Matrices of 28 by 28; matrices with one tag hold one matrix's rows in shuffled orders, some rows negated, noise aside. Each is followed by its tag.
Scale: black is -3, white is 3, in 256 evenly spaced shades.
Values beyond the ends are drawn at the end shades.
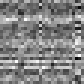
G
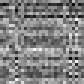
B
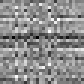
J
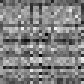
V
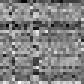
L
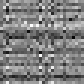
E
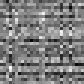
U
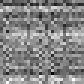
E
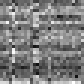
L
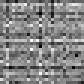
E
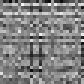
V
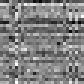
B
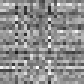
J
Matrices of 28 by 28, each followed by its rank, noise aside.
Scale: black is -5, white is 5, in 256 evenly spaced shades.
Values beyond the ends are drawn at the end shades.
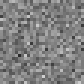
eight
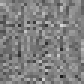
five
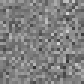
eight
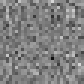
five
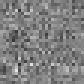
five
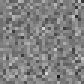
seven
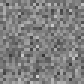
seven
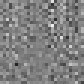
five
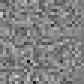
eight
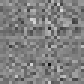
five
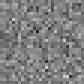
eight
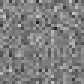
seven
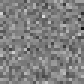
eight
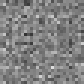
six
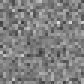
six
